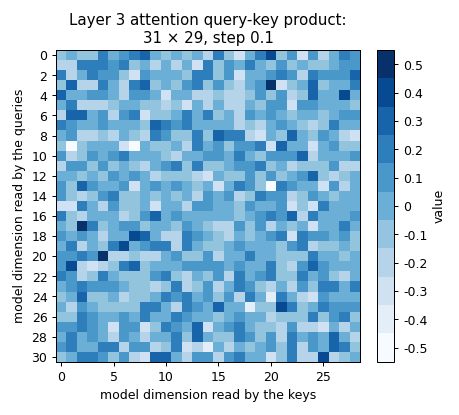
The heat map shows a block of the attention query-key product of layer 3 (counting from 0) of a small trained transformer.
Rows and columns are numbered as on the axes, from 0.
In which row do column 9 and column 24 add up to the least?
15
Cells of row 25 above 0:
12
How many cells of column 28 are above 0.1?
3
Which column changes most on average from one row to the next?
2
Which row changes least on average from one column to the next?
7
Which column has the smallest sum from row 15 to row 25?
22
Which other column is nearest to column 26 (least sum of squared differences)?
11
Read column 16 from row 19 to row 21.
0 0 0
